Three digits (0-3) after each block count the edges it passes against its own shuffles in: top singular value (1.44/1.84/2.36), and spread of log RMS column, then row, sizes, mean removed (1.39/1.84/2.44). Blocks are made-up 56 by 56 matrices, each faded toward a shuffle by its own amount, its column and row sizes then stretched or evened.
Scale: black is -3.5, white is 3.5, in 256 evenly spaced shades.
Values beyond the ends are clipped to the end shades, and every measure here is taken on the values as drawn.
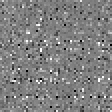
0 2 2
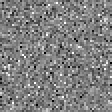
0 0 0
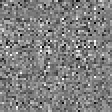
0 2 3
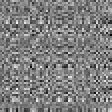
3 3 3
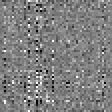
2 3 2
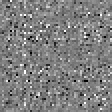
0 2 2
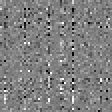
2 3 2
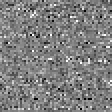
0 0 3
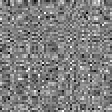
3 1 2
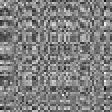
3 3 2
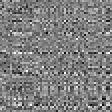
3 1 3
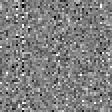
0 2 0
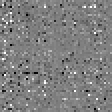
0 2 2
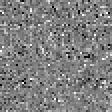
0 1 2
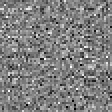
2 0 1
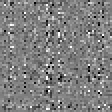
0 3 2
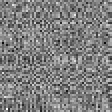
3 0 1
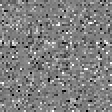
1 0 2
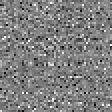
2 0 1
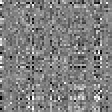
3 3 2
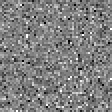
0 0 0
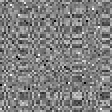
3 0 1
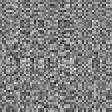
3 0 2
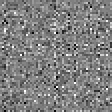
1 2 1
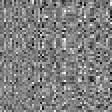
3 3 0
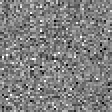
1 1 0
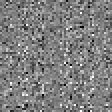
0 3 1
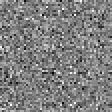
1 1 1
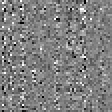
1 3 0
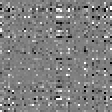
2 3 3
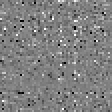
0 2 2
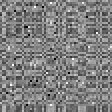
3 0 0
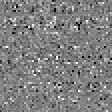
0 0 2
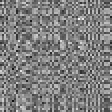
3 2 1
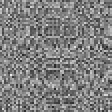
3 0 1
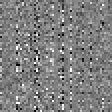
2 3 0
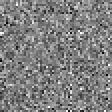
1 1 0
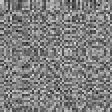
3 0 1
